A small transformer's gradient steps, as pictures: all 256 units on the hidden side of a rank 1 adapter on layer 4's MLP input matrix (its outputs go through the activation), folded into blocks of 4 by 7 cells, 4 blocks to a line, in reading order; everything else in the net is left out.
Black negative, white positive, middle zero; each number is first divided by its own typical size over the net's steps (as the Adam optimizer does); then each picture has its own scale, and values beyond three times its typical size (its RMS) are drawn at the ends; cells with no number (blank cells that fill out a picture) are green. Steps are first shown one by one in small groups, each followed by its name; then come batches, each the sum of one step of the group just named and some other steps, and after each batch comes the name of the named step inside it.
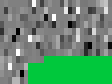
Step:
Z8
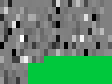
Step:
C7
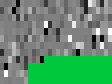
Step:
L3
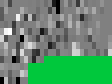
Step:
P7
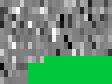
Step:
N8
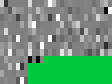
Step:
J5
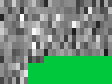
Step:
J5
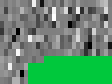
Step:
Z8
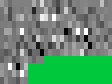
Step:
P7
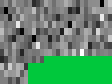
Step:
L3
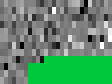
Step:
L3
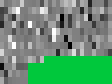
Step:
N8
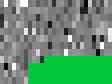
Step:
L3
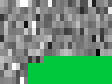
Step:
J5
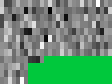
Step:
J5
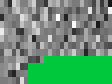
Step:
J5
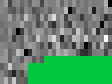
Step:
Z8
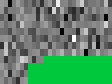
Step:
C7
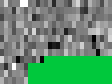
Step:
L3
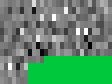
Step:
Z8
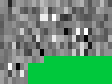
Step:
N8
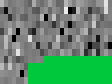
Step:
Z8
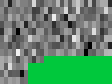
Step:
Z8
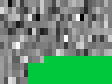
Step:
C7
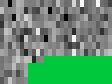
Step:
N8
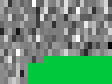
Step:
Z8
